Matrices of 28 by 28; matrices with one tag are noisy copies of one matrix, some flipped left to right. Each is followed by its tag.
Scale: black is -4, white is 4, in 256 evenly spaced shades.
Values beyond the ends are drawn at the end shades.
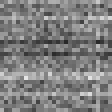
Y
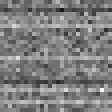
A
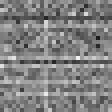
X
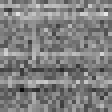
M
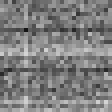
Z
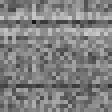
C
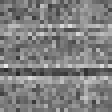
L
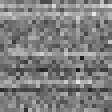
M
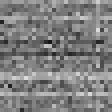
Y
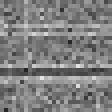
L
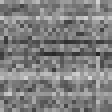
Y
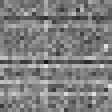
X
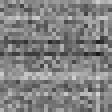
Y
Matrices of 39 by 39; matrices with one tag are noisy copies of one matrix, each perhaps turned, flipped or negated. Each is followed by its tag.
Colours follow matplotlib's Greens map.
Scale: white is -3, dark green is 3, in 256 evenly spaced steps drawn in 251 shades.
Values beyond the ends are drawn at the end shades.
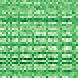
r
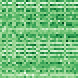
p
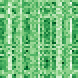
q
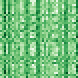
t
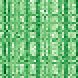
t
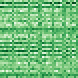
p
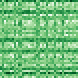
t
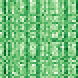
t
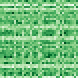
t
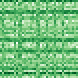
t
